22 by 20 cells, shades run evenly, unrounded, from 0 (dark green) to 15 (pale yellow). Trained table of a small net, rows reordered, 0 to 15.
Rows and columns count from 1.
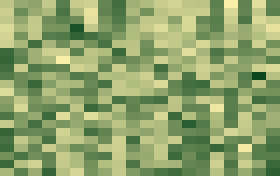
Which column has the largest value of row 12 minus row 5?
4
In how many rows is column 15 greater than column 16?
11
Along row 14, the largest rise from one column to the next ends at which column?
16
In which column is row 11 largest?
12
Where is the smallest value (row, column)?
10, 19
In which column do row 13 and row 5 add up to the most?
13
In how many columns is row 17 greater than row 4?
6
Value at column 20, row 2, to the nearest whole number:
5
